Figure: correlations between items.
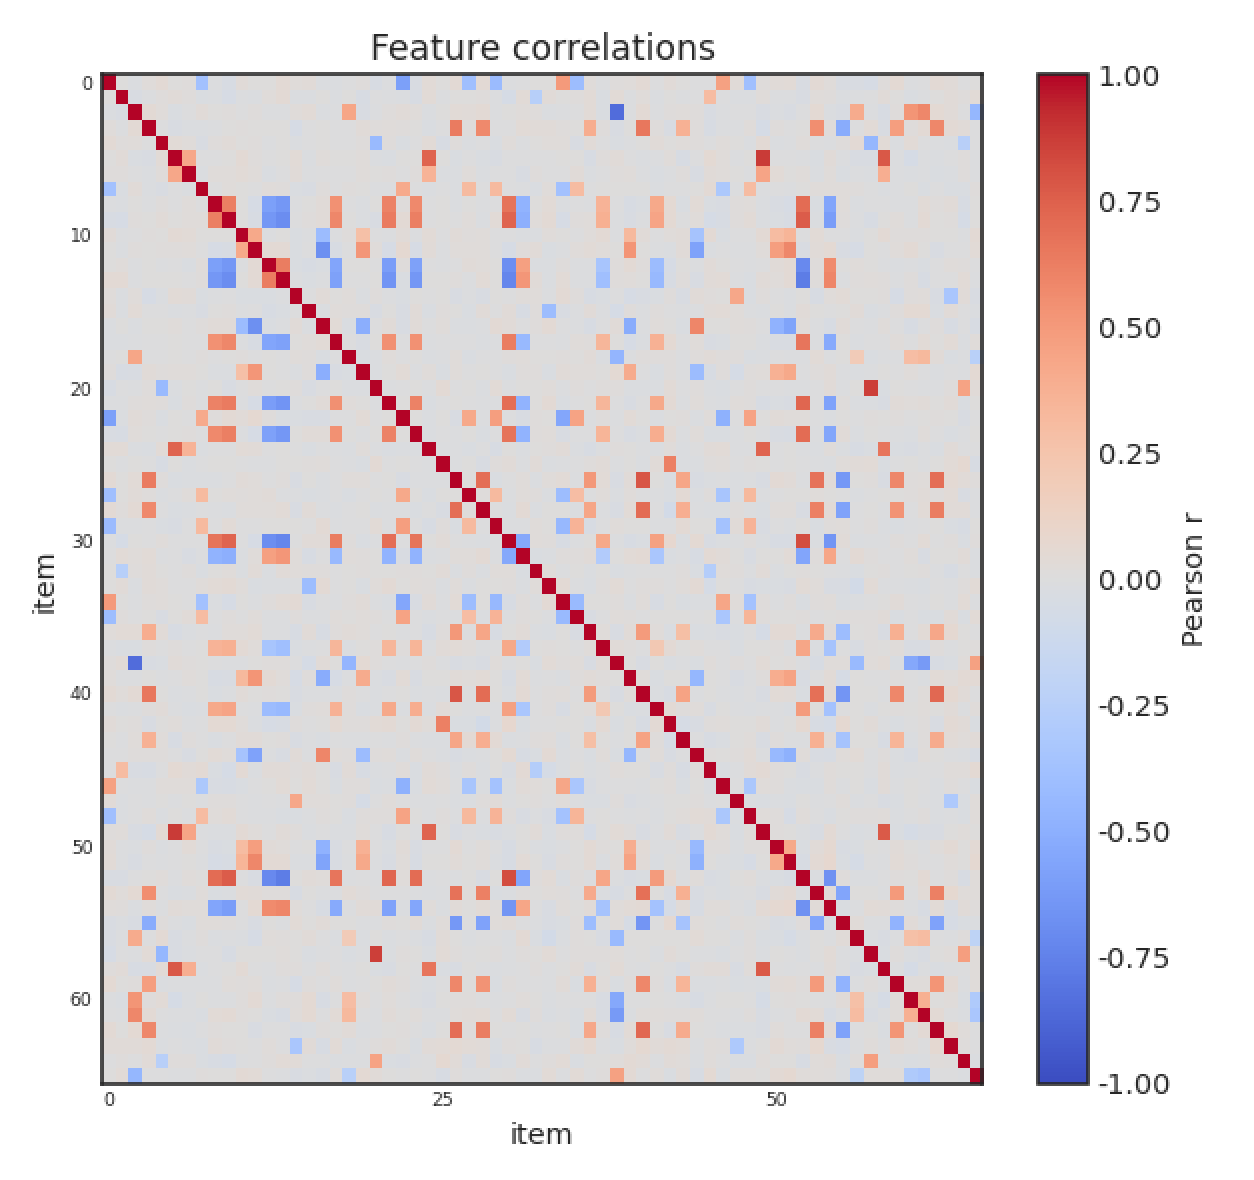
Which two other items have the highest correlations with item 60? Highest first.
2, 61
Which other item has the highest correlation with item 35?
22
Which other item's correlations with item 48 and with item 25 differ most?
42
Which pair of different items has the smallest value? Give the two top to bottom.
2, 38
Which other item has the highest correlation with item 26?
40
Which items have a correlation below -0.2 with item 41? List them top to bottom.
12, 13, 31, 54
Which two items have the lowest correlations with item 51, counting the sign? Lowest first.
16, 44
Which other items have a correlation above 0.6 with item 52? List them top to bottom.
8, 9, 17, 21, 23, 30
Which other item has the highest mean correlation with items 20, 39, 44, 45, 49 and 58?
5
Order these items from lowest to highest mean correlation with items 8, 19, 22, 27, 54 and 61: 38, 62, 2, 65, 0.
0, 38, 65, 62, 2
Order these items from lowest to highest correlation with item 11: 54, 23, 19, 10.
23, 54, 10, 19
